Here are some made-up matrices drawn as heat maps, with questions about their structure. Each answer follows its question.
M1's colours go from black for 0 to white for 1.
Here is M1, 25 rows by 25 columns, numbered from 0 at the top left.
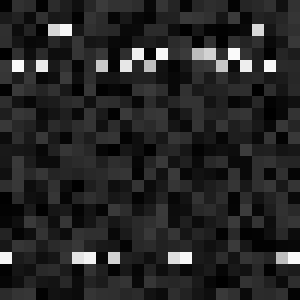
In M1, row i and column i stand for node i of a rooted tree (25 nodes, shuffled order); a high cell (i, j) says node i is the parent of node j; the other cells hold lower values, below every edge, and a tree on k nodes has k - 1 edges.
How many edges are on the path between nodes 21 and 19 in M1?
3
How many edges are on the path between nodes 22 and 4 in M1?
3
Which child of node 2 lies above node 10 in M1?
5
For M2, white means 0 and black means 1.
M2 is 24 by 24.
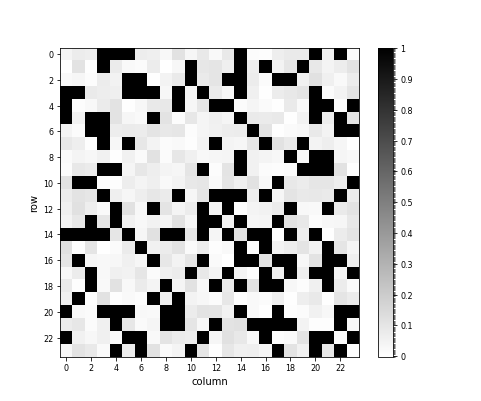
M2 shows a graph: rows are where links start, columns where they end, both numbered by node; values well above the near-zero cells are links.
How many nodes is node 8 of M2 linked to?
4
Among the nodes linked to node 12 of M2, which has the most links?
node 21
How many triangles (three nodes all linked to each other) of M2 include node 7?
1
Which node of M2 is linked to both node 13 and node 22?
node 11
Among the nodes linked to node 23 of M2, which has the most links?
node 20
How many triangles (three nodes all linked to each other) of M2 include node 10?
2
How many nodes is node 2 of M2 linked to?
7
